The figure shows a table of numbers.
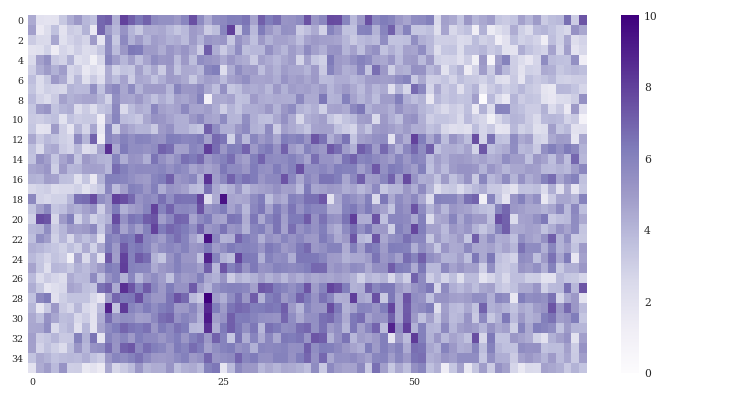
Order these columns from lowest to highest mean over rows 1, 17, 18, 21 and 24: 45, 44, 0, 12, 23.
0, 45, 23, 44, 12
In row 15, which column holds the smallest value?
3
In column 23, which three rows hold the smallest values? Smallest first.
8, 18, 1
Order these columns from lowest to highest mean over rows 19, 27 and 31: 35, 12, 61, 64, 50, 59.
59, 61, 64, 50, 35, 12
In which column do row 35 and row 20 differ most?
11
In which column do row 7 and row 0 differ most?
72
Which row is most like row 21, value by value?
19
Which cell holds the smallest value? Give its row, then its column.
8, 59
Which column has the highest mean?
23
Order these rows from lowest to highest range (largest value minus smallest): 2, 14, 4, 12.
14, 2, 4, 12
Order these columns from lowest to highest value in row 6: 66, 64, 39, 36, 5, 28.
64, 5, 66, 39, 36, 28
